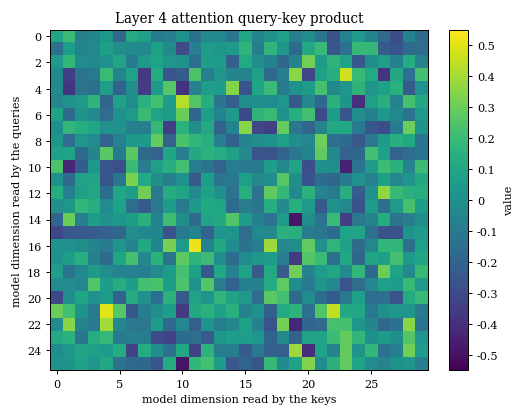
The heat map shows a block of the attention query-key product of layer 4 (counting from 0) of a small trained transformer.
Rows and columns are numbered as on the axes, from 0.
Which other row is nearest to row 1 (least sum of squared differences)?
0
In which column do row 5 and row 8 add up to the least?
24
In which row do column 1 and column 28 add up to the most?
22
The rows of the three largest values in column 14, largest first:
4, 14, 21
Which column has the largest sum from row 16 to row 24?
28
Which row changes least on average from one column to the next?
15
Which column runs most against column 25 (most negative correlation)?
18
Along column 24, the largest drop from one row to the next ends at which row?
5
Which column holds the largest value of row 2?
20
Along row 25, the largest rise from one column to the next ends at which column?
11
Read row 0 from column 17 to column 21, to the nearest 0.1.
0 0.1 -0.1 0 -0.1
